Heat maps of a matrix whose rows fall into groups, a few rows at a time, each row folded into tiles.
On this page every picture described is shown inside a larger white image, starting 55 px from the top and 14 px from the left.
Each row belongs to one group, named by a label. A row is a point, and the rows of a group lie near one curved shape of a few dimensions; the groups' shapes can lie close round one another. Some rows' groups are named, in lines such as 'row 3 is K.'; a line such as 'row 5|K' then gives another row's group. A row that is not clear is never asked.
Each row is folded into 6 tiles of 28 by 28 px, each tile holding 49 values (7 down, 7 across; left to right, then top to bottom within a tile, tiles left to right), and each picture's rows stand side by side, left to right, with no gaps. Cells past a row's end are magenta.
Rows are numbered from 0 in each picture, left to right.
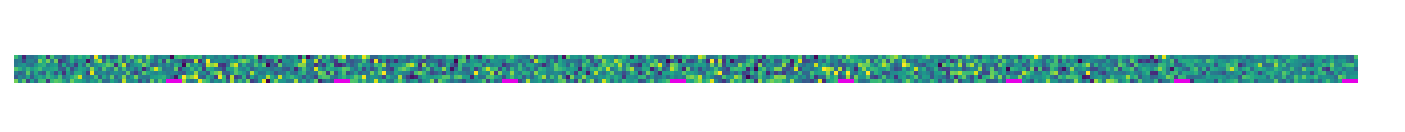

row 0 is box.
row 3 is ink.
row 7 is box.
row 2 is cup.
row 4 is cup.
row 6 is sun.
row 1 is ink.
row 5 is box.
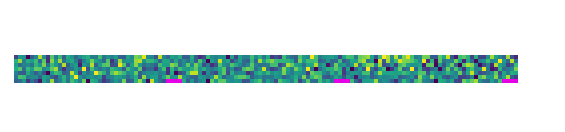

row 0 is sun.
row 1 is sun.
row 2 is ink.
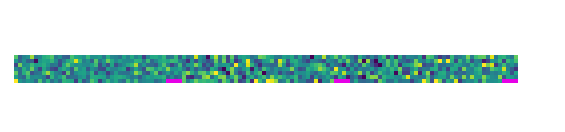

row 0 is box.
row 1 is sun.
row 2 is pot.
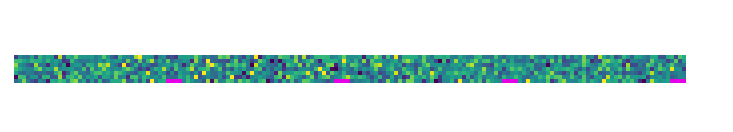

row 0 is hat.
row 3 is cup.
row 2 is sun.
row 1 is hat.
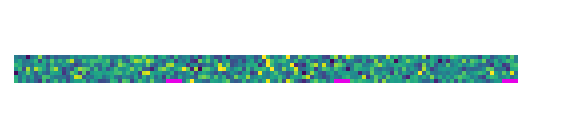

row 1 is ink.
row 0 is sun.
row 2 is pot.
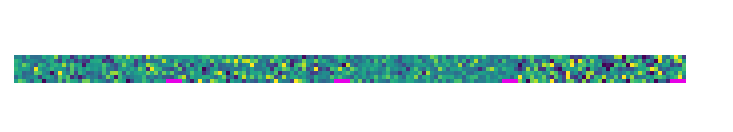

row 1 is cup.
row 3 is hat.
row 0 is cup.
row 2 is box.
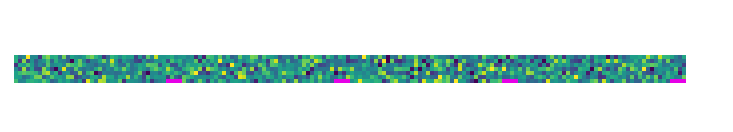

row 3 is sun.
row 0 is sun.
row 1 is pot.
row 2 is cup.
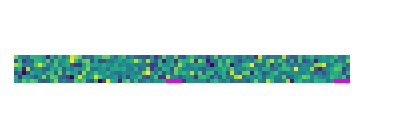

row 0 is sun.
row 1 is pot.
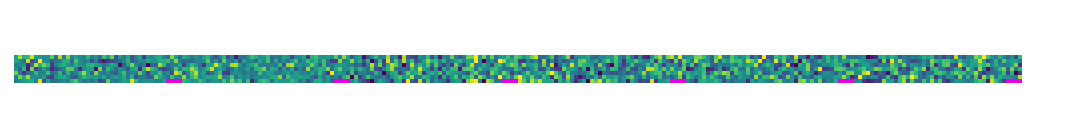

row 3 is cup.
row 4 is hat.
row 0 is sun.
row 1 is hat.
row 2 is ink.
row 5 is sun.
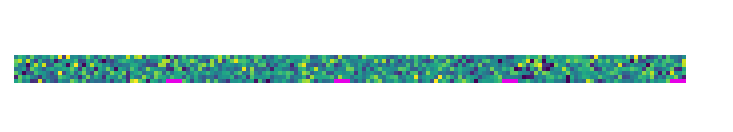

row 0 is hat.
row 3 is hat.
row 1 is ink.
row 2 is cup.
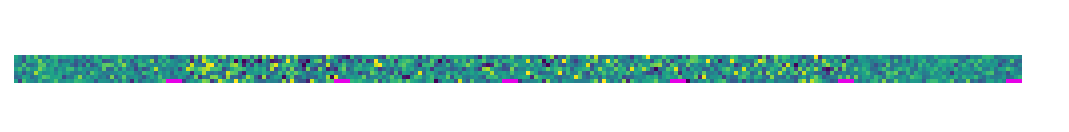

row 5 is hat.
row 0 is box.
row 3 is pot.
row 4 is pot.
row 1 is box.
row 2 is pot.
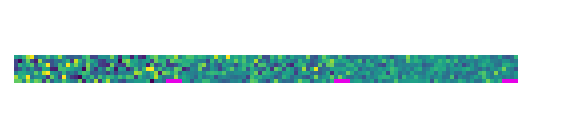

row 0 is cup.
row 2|hat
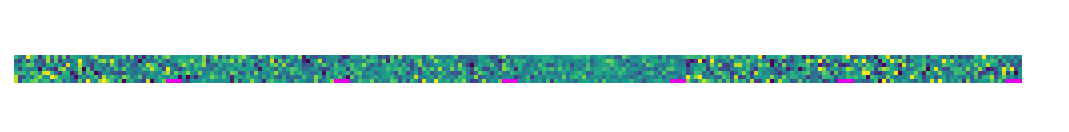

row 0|sun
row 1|ink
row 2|ink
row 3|hat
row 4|ink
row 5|pot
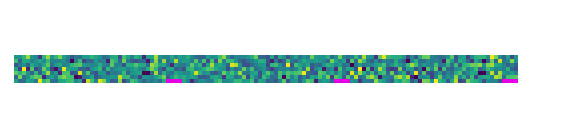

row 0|sun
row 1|box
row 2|sun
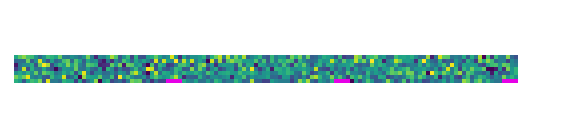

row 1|ink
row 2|pot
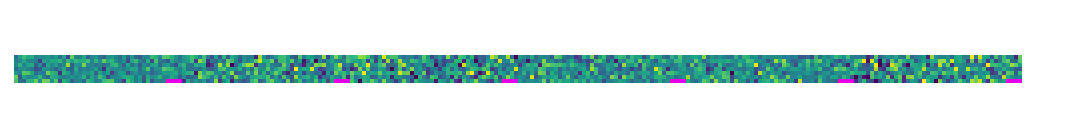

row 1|pot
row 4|hat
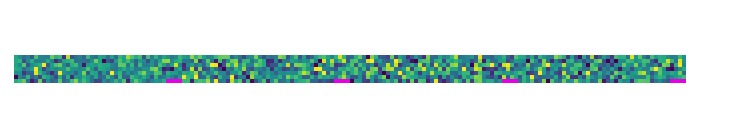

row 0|hat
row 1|hat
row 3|hat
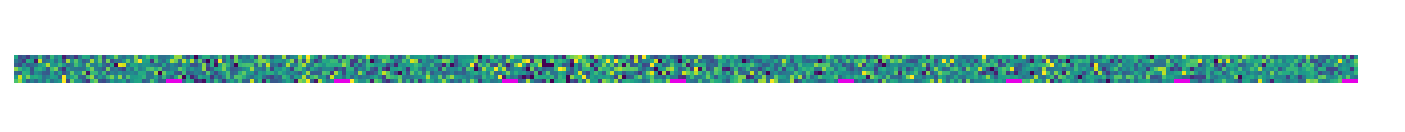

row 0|ink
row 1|ink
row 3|hat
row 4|sun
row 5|pot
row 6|pot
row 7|ink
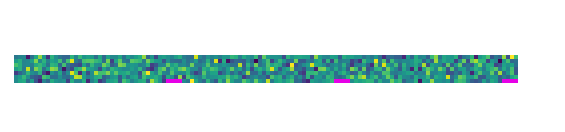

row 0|sun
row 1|cup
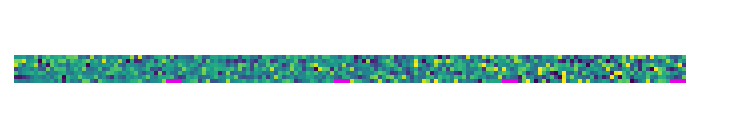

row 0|ink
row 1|cup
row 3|cup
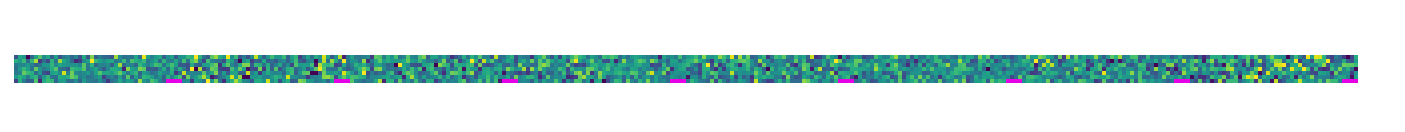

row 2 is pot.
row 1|sun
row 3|sun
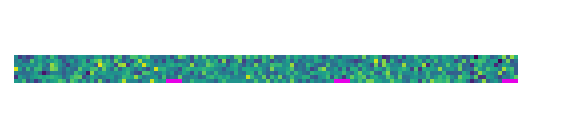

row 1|box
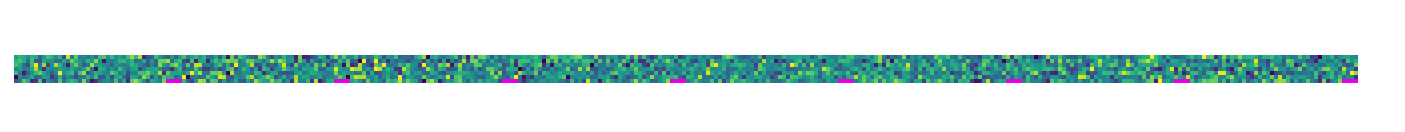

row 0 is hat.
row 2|hat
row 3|ink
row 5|ink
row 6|sun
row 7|sun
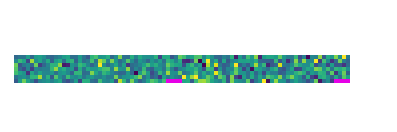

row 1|ink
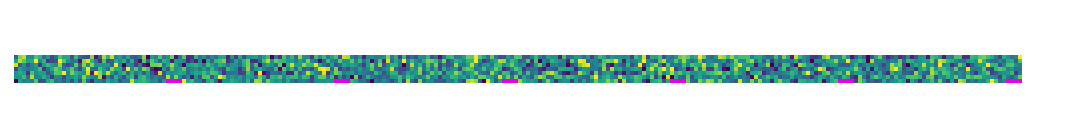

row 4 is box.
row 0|pot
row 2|ink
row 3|box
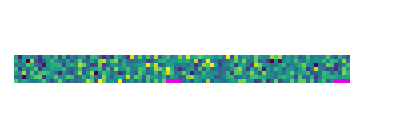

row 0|pot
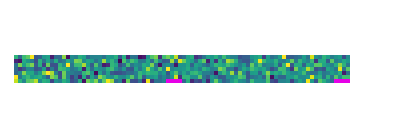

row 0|cup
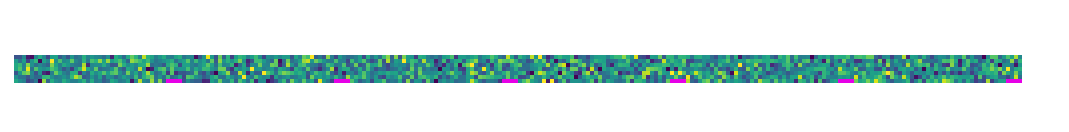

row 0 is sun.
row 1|sun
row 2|ink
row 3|pot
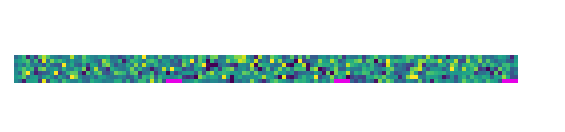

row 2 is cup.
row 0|pot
